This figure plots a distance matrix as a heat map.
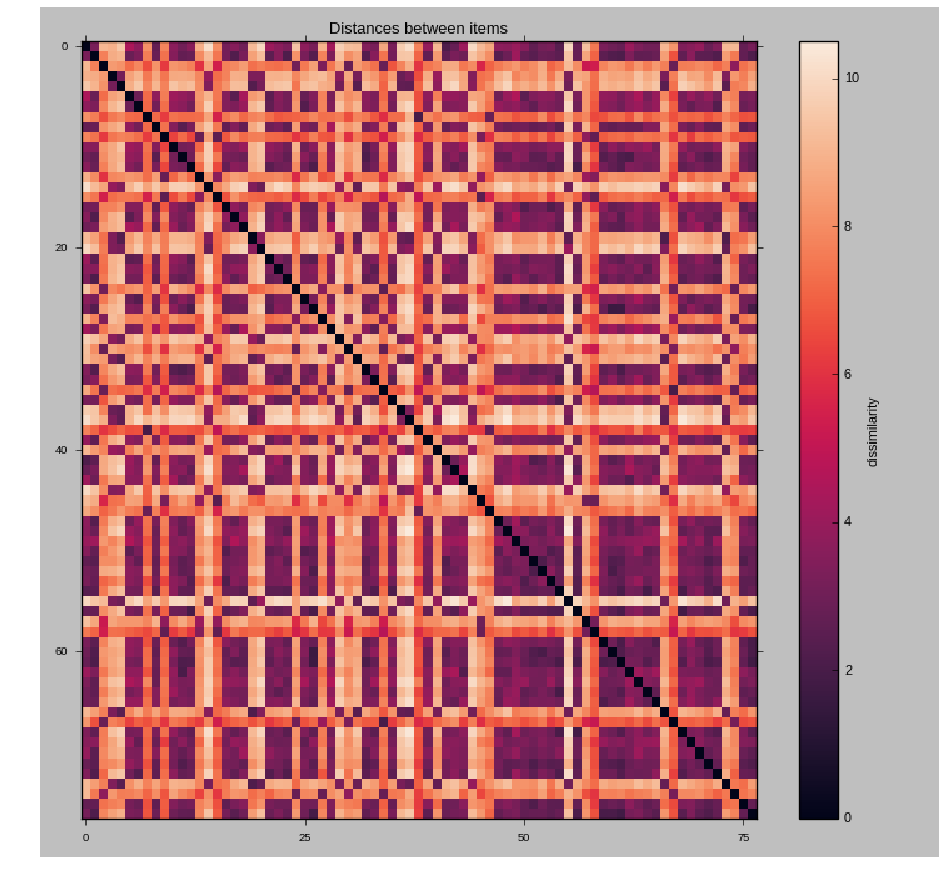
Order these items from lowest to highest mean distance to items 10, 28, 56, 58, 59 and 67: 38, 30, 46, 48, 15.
48, 15, 38, 30, 46
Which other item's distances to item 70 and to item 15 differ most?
45
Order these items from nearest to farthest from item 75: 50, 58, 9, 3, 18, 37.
50, 18, 58, 9, 3, 37
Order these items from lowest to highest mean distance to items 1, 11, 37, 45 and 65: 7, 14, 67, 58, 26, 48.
26, 48, 58, 67, 7, 14
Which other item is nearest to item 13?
9
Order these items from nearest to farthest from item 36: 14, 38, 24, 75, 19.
19, 14, 38, 24, 75
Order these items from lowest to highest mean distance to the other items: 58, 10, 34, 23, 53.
53, 23, 10, 58, 34
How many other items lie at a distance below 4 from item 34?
6
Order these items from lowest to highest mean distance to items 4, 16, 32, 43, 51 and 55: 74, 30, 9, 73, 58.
73, 58, 9, 74, 30
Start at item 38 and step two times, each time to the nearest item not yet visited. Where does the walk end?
46
